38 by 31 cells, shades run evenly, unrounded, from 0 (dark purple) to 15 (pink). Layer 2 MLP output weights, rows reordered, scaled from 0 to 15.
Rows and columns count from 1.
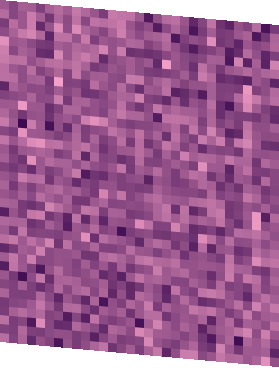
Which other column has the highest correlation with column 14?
13
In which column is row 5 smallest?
26
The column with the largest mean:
28
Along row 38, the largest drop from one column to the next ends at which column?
19
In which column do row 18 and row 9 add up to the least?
20
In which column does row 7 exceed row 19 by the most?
10
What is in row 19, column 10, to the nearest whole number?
2
